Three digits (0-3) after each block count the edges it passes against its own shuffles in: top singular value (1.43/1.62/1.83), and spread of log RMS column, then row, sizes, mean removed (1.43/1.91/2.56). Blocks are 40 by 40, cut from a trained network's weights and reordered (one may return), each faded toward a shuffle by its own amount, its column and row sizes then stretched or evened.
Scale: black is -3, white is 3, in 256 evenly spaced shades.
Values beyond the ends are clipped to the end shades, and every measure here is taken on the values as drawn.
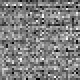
2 2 0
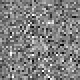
0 1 1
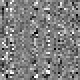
2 3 0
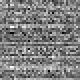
3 1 1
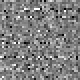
0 0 3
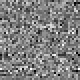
0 0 2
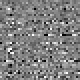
1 1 3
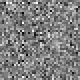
0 1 1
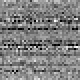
3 0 3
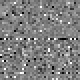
1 0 2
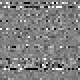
3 0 3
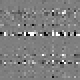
3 1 3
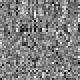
3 2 1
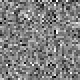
2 0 1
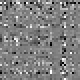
0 3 3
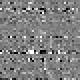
1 1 3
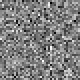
2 0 0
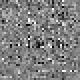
0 2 2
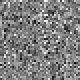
0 2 0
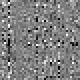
0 3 1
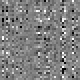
3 3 1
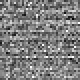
2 0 0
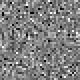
0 0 0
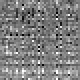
3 3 1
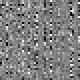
0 3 0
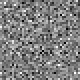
0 0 1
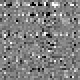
2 1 2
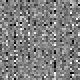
0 3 0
